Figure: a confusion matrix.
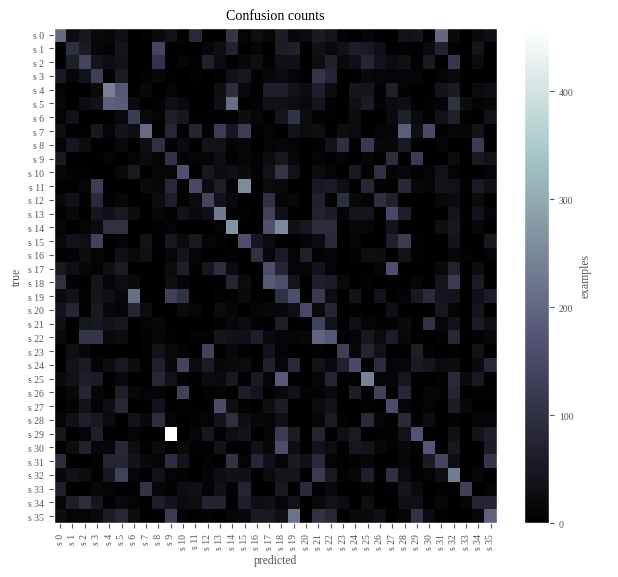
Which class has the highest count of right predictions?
s 14
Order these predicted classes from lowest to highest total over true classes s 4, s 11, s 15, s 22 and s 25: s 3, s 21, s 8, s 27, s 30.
s 30, s 8, s 27, s 21, s 3
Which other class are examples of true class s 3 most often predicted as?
s 21
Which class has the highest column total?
s 18
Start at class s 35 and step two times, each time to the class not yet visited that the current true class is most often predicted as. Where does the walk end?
s 6
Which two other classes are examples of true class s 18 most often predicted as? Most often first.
s 17, s 32
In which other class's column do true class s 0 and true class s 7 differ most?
s 31
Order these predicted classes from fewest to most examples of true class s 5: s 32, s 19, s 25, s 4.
s 19, s 25, s 32, s 4
